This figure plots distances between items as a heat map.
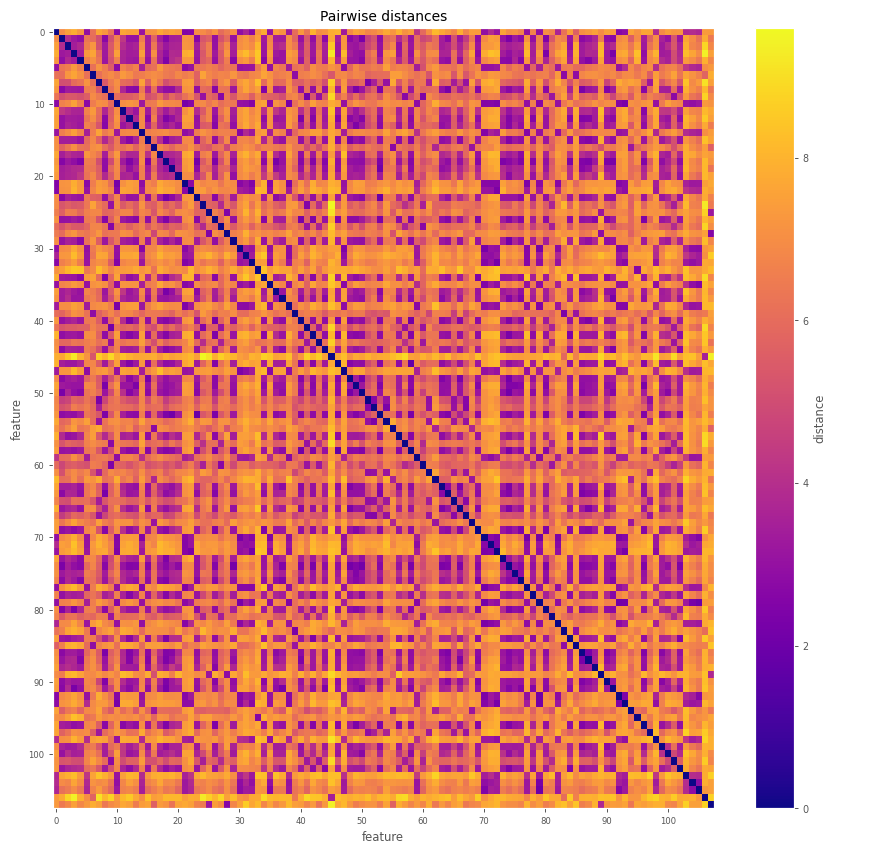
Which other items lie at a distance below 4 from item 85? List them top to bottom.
6, 39, 83
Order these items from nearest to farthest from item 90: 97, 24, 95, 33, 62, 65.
65, 97, 24, 62, 95, 33
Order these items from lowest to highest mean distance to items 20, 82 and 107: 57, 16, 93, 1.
1, 93, 16, 57
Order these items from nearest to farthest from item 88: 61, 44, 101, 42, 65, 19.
42, 44, 19, 101, 65, 61
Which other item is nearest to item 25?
28
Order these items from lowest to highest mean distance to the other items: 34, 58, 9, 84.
58, 84, 34, 9
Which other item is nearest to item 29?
74
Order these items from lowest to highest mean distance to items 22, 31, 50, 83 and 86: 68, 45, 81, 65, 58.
58, 65, 81, 68, 45
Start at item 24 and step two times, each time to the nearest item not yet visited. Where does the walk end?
9
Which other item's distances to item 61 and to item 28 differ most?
107
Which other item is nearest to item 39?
83
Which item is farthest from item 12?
106
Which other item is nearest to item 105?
79
